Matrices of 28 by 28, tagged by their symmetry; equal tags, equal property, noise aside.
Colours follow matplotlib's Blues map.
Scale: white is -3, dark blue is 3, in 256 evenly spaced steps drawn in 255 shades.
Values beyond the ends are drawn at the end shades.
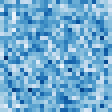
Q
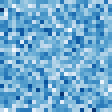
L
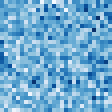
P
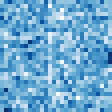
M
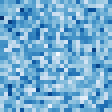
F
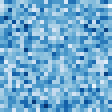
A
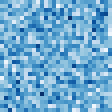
Q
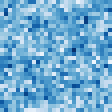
Q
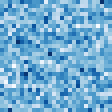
Q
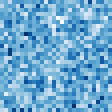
Q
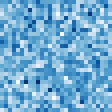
Q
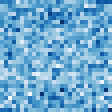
A
